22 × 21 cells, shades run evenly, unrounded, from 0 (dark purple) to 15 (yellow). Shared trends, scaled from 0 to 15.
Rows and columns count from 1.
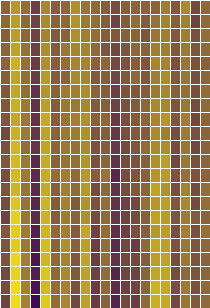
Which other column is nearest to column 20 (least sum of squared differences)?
18
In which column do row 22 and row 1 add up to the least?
4
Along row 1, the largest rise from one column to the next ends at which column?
5
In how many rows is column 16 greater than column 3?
21
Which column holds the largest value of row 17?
2
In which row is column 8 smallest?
22
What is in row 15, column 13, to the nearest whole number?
4
